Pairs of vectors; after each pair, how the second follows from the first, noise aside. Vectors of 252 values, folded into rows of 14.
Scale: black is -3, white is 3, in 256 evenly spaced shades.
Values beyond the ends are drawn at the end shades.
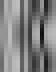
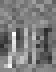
reversed, negated, partly zeroed.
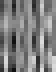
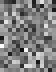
shuffled.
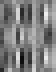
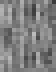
reversed, shrunk.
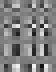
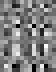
negated.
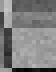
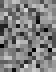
shuffled.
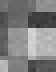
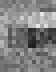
negated, partly zeroed.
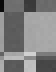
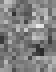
wrapped around, partly zeroed.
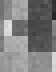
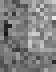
negated, partly zeroed.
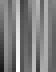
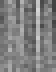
reversed, shrunk.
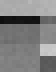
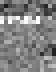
negated, partly zeroed.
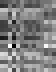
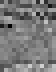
reversed, negated, partly zeroed.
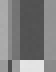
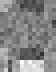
partly zeroed.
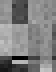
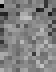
wrapped around, partly zeroed.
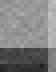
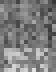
negated, partly zeroed.
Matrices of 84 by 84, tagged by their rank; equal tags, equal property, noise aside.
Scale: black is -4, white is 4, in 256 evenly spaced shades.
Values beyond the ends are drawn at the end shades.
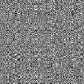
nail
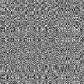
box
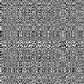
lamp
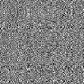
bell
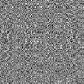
nail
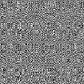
nail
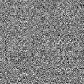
bell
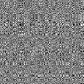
box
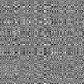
lamp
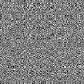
nail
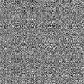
bell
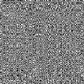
nail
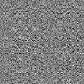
nail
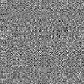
nail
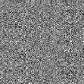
bell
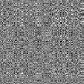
box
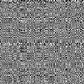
lamp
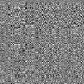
nail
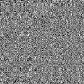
bell
